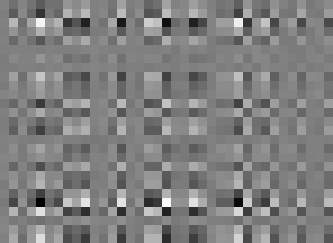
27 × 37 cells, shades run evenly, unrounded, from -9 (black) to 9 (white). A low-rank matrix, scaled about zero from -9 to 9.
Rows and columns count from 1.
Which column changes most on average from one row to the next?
5
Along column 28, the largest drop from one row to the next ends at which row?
24
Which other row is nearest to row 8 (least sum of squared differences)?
6
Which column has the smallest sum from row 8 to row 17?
14
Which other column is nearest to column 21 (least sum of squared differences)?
3
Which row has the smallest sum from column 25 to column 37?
23
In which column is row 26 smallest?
19
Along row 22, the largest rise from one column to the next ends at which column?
28
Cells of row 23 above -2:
25
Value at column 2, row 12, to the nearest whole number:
-2
